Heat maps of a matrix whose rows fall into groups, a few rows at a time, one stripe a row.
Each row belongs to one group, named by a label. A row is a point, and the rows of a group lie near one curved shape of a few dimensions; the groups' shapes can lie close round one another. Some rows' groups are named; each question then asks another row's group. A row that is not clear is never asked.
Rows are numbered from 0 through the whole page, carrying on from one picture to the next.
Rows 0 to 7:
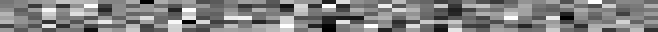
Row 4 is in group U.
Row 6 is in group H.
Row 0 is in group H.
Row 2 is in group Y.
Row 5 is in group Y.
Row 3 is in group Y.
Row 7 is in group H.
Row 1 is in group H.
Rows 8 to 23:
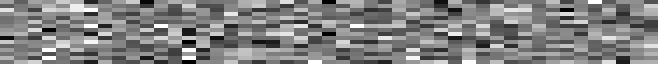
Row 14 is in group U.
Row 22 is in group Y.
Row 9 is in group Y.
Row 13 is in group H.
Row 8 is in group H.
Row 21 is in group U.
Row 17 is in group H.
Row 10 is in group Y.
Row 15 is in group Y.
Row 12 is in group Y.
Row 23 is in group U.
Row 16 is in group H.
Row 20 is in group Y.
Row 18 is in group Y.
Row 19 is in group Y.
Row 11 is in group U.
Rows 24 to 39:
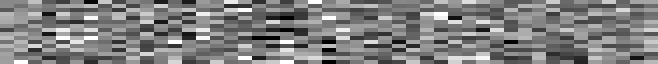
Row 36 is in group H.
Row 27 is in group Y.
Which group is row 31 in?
Y
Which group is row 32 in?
H
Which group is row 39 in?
H
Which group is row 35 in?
H
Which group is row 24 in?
U
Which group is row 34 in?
H
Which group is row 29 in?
H
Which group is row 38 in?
U
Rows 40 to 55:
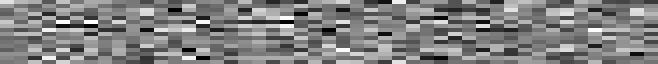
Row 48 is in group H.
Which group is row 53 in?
U
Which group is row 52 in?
Y
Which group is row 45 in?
Y
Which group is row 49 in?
H
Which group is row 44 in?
Y
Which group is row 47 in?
H
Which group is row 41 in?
Y
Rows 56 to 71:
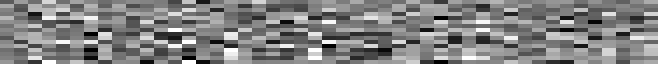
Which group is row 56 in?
Y
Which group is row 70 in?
U
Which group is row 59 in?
H
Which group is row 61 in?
H
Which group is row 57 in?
Y
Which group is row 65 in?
U
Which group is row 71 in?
Y
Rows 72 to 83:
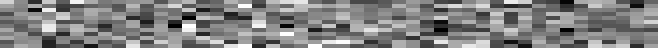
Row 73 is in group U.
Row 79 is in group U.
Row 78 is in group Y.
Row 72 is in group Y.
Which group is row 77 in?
Y
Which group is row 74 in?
Y
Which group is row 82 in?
U
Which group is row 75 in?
Y
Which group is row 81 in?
Y
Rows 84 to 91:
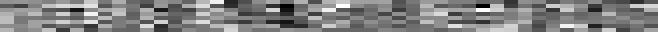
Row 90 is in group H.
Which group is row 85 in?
Y
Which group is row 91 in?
U
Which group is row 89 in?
Y
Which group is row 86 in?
H
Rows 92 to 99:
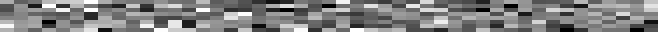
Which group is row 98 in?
Y
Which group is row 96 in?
U
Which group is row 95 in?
U
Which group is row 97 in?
Y
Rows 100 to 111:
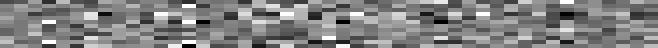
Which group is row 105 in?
Y
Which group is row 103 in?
U
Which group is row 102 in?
Y
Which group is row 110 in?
U
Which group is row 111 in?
Y
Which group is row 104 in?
U
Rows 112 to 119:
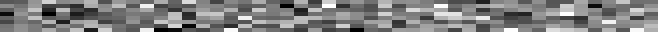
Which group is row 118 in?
Y
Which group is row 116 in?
U
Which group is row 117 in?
H
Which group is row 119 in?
U
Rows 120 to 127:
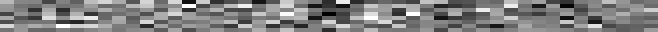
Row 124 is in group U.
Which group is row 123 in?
H
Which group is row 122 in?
H
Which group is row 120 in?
Y
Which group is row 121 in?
U
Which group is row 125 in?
H
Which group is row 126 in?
H
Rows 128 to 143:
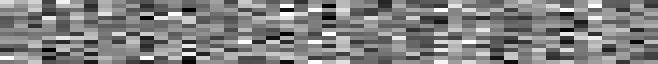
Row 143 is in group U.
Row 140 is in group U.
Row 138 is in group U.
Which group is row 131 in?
Y
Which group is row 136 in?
H
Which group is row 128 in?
H
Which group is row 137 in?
H
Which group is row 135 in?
U
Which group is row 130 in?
U
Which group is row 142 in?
Y
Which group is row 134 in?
H
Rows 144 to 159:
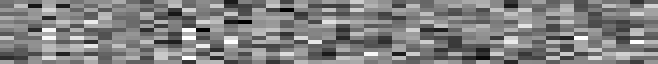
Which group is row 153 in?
Y
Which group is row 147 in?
U
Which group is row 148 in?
H
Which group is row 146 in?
Y
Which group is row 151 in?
Y
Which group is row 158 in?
H
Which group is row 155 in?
Y
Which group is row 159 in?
U
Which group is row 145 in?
H
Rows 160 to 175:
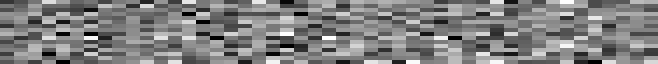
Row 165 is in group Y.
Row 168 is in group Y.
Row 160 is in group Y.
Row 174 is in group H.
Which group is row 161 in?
H
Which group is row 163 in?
Y
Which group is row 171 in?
Y
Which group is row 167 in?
H
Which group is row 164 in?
H
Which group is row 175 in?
H
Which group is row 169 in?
H
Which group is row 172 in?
H
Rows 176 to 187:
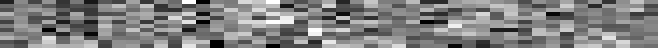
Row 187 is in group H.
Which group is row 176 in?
Y
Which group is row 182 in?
H
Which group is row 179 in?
Y
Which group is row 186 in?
H
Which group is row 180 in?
Y
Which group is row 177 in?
H
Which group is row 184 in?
U
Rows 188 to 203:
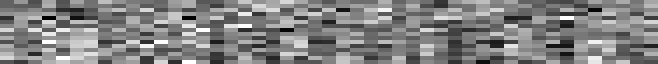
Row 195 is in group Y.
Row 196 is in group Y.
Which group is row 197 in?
Y
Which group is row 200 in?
U
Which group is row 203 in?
H
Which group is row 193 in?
H
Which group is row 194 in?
U
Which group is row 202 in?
H
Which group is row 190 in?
H
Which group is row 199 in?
Y
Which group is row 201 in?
Y
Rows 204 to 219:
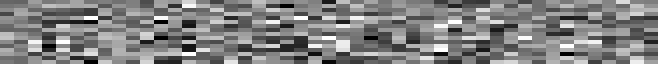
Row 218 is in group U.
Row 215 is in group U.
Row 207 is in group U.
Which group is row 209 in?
H
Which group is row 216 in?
Y
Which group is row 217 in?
U
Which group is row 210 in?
U
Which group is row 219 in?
U
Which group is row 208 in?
U
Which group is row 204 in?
H
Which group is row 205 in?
Y
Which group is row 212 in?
Y
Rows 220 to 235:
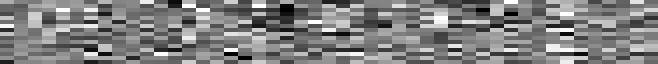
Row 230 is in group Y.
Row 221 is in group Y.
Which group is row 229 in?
Y
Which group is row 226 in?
Y
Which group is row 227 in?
Y
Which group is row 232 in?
U
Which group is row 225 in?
U
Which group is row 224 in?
Y
